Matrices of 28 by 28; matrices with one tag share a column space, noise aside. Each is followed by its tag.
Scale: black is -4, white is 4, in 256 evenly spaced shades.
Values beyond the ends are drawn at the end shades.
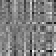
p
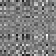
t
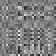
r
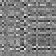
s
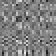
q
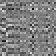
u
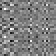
u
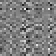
u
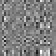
q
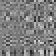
q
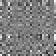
t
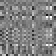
r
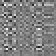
s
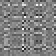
s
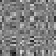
q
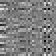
u
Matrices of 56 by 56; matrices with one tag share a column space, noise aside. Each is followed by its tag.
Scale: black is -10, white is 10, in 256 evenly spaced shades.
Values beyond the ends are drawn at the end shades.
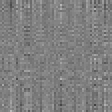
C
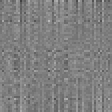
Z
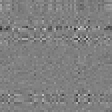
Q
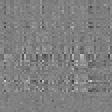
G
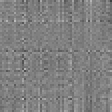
Z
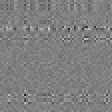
Q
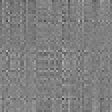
Z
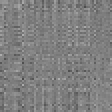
C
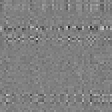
Q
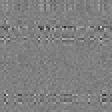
Q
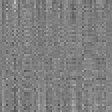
C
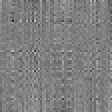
Z
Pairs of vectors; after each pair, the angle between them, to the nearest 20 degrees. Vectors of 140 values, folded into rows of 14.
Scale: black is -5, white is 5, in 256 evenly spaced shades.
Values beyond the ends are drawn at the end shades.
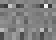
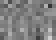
60 degrees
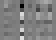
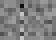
40 degrees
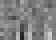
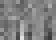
160 degrees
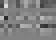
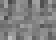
60 degrees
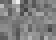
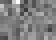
20 degrees
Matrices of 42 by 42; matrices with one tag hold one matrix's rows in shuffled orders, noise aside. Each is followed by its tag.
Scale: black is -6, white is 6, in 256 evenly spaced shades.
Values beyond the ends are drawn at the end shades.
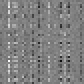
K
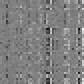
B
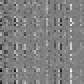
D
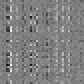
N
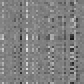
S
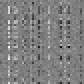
K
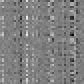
S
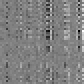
B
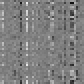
S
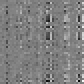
B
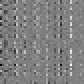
D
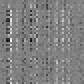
N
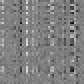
S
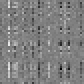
K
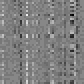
S
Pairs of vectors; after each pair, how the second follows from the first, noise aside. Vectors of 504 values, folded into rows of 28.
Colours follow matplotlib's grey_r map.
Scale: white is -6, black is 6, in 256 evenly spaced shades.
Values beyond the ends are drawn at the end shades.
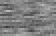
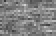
reversed, negated.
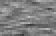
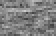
reversed, negated.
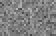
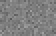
reversed, shrunk.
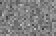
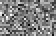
negated, scaled up.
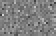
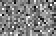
negated, scaled up.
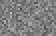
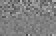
wrapped around, partly zeroed.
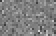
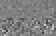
wrapped around, partly zeroed.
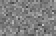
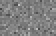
wrapped around, partly zeroed.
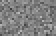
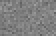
reversed, shrunk.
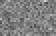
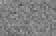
wrapped around, negated, shrunk.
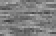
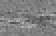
wrapped around, partly zeroed.
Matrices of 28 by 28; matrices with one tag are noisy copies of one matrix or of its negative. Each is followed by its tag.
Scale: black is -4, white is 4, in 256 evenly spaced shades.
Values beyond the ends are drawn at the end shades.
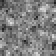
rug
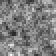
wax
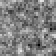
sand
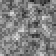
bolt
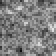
sand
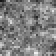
rug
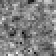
wax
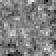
wax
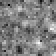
sand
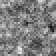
sand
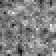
sand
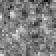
bolt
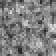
sand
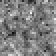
wax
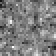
rug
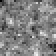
rug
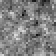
bolt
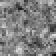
sand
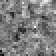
bolt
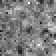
sand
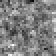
wax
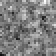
bolt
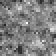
sand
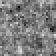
sand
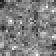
rug
